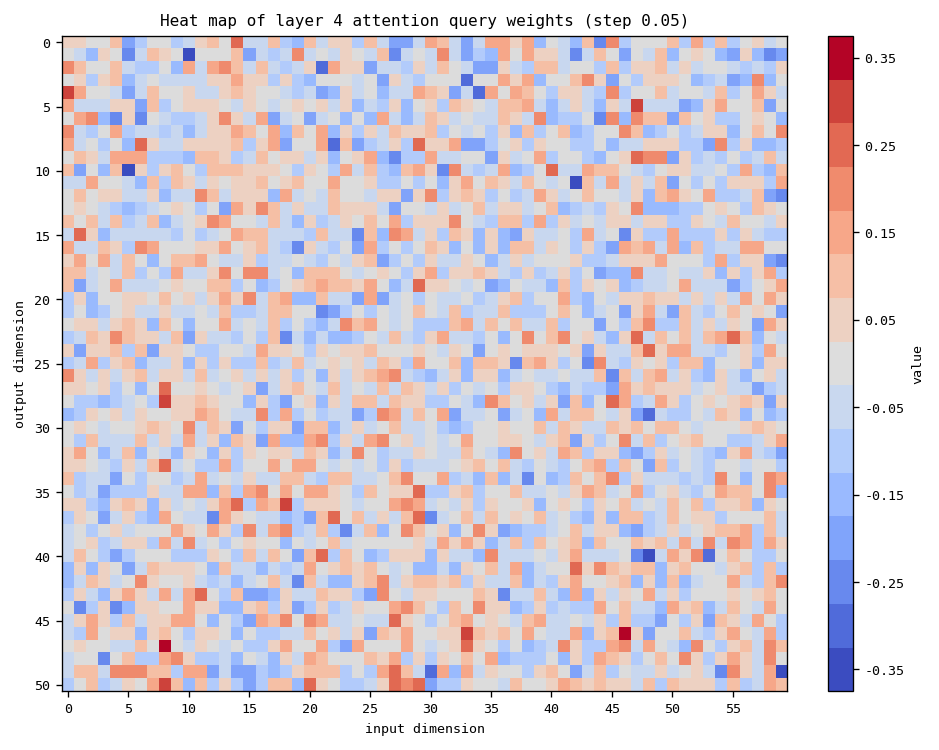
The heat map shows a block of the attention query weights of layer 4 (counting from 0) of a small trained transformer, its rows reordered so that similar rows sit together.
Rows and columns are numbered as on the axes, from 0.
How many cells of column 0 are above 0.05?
12
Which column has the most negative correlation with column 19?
50
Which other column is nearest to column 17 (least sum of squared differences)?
41
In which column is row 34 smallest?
38
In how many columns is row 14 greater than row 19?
26
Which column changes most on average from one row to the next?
59
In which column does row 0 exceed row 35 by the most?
14
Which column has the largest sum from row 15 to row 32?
25
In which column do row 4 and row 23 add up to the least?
34
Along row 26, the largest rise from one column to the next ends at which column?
46
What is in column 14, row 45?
-0.1
